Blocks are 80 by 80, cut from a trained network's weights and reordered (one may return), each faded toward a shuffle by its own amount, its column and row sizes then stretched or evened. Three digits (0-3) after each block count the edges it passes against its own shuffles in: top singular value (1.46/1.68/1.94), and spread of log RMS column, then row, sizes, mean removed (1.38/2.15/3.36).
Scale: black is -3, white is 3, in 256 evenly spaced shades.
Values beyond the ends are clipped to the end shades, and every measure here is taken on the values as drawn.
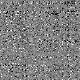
0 1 2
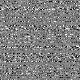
0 0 3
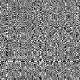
3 2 1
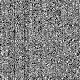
1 0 0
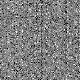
1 1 0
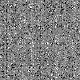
0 1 1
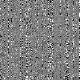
2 3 1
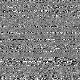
0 0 3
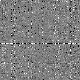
2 2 1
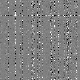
1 3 1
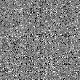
0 0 1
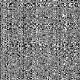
2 1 2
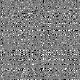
2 2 3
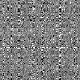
3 2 1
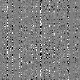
1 3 1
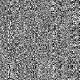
3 2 0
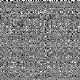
2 1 2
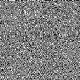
2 0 0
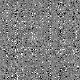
0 2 1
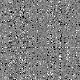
0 2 1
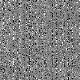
1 2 0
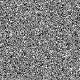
1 1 0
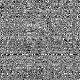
2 1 1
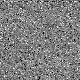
0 0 0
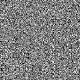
2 1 1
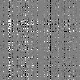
2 3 2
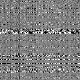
3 0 3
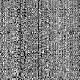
3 2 1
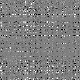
1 2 3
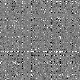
1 2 2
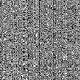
2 1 0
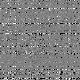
2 1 3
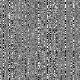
3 3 0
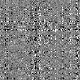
2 2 2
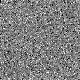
0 0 0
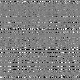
2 1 3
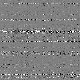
2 1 3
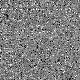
0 0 0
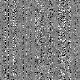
1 3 0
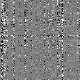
2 3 2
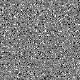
0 1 2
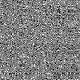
2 0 0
